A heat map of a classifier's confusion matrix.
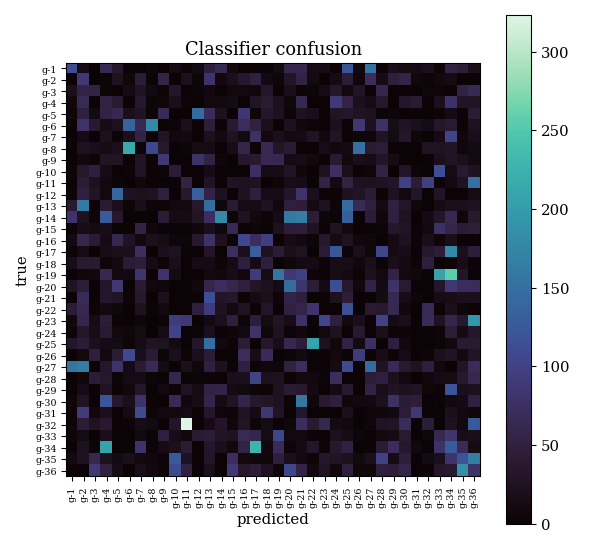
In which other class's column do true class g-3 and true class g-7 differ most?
g-34
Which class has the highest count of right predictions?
g-14
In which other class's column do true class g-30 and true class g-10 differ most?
g-21
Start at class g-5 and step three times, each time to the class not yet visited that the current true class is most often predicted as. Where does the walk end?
g-13
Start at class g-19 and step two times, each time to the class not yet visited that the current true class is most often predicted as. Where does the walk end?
g-17
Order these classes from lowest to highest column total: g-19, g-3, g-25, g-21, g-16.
g-3, g-19, g-16, g-25, g-21
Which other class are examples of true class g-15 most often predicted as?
g-33
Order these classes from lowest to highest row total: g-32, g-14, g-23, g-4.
g-4, g-32, g-23, g-14
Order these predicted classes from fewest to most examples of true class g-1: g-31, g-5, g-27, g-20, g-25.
g-31, g-5, g-20, g-25, g-27
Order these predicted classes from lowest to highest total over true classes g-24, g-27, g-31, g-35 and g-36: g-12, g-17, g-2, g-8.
g-12, g-8, g-17, g-2
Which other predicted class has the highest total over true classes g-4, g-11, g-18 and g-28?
g-36
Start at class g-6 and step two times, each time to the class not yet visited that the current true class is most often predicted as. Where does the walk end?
g-26
